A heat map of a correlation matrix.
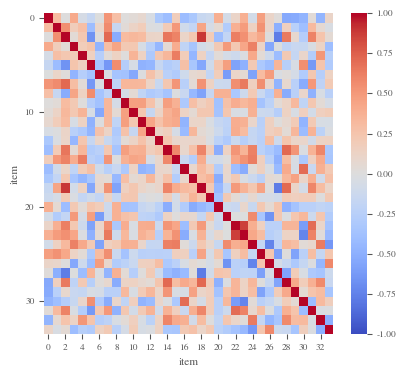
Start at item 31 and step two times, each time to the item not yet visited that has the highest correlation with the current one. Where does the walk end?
23
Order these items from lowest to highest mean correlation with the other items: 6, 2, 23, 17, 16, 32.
6, 16, 17, 32, 23, 2
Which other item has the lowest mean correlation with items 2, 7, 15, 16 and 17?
27
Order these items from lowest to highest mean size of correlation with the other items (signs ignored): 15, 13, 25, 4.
13, 4, 25, 15
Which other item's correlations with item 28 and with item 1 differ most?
0
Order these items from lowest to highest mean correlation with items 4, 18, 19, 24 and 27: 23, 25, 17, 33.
33, 25, 17, 23
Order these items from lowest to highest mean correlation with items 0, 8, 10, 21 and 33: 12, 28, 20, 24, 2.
28, 12, 2, 20, 24
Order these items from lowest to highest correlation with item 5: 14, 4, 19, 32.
14, 19, 4, 32
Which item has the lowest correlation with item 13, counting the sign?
3
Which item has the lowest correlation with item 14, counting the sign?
20
